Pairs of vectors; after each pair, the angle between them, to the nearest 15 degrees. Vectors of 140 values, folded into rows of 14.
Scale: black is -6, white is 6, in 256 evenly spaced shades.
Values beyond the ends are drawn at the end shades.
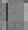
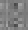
105 degrees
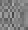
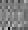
105 degrees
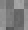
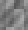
135 degrees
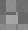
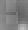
60 degrees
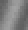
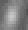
30 degrees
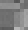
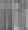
45 degrees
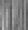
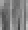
135 degrees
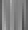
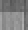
105 degrees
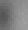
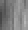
30 degrees
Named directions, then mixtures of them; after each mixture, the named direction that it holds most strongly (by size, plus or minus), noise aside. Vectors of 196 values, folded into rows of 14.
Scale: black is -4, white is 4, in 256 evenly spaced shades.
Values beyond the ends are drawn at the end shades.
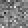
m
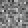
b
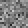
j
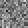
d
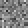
d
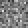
b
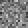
b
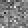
m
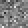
m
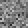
j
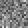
d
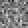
b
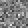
j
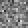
b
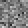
j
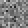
m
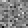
m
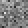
m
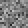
j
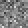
m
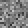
j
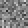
d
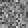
j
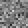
j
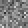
m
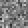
d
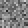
d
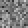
d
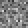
b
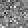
m
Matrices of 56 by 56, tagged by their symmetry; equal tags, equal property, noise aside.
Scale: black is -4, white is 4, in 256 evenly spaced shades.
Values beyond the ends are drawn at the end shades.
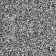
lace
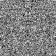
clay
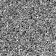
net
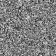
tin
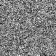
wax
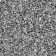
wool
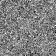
net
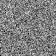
wax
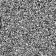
wax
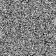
wool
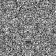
clay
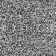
lace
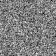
tin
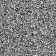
tin
